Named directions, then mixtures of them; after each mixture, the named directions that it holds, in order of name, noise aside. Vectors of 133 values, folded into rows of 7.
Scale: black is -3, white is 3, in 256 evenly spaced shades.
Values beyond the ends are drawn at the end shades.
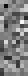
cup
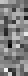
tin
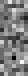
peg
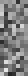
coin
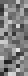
coin.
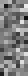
cup, peg.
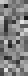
cup, tin.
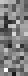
coin, tin.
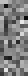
cup, tin.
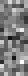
peg.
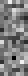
peg.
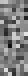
tin.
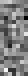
peg, tin.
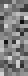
cup.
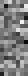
cup, peg.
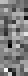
tin.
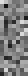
cup, tin.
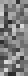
coin.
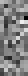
cup, tin.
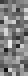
tin.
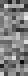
cup, peg.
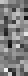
tin.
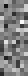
cup.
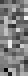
tin.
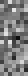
peg, tin.
